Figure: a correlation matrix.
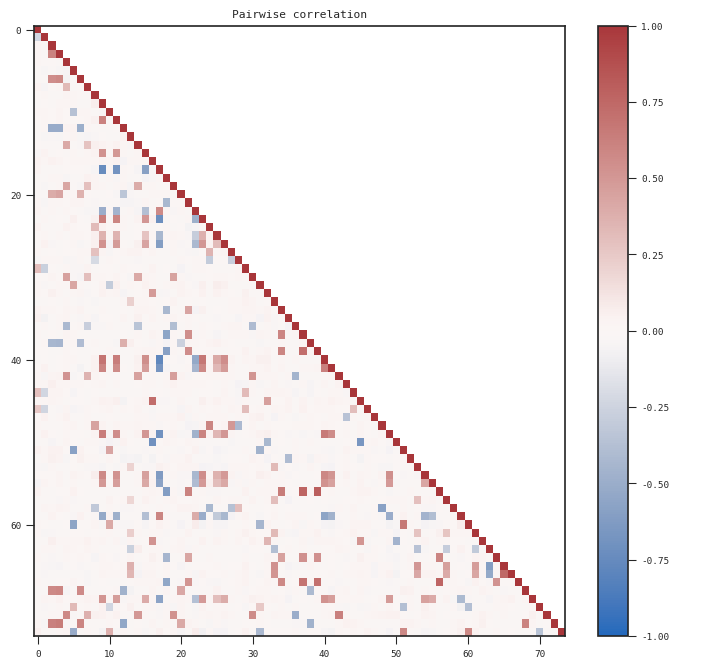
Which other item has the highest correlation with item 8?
48
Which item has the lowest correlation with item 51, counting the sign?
5
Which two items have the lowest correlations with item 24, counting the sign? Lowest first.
58, 28
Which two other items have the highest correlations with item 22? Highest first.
17, 59
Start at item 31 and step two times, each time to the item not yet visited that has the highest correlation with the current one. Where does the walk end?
70
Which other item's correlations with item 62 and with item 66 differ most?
65
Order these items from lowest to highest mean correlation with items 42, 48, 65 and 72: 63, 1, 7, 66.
63, 1, 7, 66
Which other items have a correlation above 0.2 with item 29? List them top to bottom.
0, 44, 46
